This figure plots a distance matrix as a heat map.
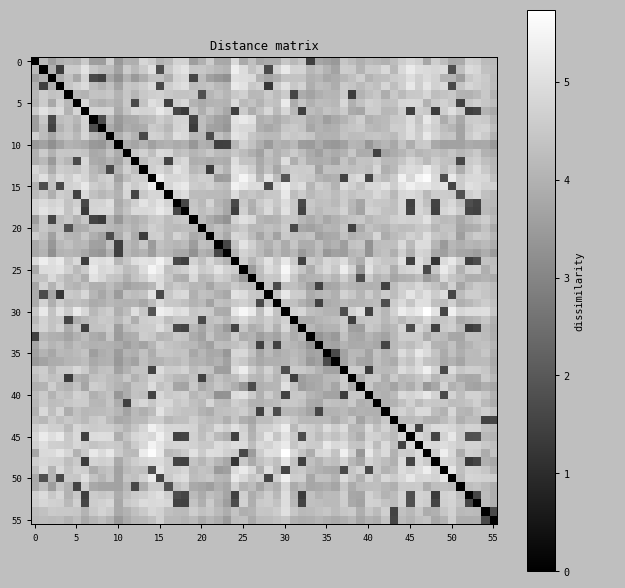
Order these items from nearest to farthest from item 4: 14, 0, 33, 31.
31, 33, 0, 14
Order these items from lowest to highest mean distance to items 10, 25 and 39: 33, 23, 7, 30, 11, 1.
23, 33, 11, 1, 7, 30
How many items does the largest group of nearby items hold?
9
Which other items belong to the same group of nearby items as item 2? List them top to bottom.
7, 8, 19
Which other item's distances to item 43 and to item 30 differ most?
54
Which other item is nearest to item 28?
3
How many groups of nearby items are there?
16
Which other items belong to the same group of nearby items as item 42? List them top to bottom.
27, 29, 34
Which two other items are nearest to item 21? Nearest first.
13, 9
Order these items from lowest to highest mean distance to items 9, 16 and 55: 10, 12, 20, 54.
12, 54, 10, 20
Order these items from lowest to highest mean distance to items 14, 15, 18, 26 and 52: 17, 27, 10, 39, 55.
17, 39, 10, 55, 27
